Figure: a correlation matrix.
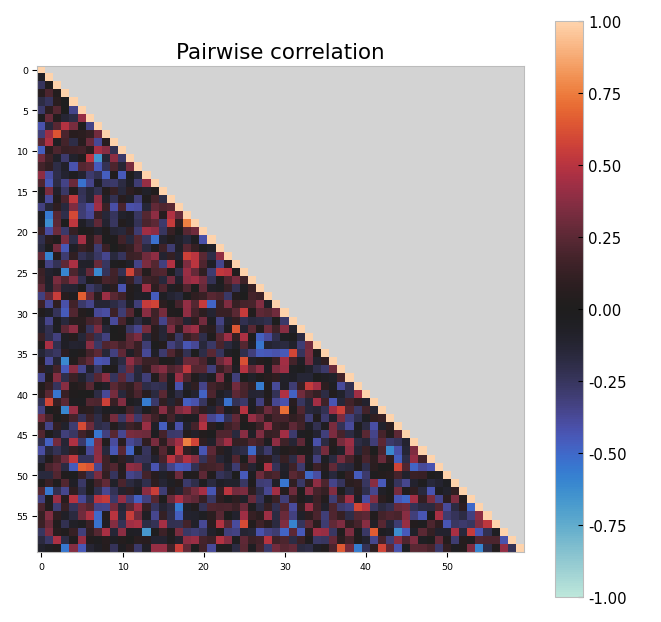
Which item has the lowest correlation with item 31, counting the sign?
56
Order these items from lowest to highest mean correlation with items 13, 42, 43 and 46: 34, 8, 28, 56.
34, 8, 56, 28
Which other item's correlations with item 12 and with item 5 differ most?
28
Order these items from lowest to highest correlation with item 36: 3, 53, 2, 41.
3, 41, 53, 2
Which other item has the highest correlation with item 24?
32
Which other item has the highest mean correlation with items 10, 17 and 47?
7
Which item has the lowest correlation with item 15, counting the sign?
44
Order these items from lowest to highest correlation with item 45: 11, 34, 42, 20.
34, 20, 42, 11
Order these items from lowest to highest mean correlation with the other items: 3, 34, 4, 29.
3, 34, 29, 4
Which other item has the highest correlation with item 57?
41
